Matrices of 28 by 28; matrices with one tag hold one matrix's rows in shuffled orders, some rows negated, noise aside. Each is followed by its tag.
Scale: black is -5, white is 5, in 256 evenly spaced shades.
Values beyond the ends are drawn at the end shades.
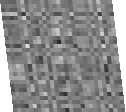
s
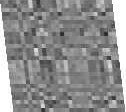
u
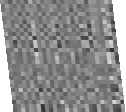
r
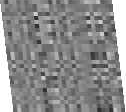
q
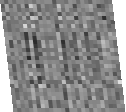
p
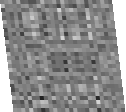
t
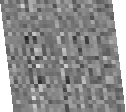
p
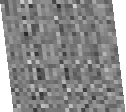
p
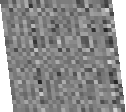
r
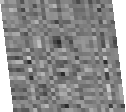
s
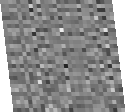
u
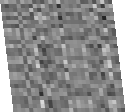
u
